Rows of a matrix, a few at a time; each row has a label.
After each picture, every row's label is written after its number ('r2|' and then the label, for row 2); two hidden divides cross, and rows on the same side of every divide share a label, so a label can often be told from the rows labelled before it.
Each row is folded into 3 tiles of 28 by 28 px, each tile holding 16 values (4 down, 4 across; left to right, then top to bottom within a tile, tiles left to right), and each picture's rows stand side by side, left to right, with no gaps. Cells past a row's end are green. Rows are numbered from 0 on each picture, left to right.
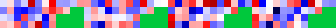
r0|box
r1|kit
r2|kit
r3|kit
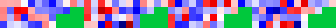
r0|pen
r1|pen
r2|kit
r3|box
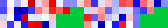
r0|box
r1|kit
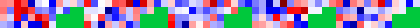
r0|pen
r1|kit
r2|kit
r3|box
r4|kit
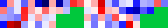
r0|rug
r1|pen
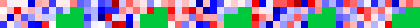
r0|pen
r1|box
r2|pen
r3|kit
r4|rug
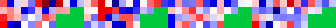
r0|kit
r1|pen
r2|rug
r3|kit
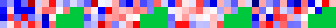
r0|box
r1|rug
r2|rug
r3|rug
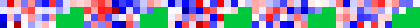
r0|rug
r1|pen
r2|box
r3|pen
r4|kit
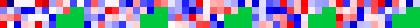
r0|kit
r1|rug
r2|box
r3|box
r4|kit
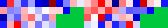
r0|rug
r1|pen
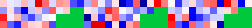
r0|kit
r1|rug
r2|kit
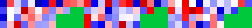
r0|rug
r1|kit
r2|pen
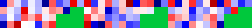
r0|rug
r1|kit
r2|kit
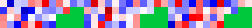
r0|kit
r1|rug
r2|rug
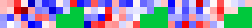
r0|pen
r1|rug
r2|box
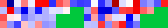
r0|kit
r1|box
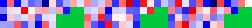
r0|rug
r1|kit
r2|rug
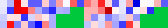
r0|pen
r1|pen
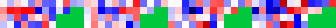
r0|pen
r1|box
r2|box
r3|box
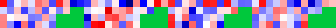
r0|kit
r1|rug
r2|kit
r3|rug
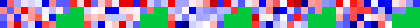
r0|rug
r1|kit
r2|kit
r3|kit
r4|pen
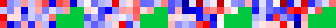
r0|kit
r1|box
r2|box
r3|box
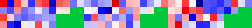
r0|kit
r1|box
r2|pen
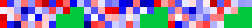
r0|kit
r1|rug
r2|kit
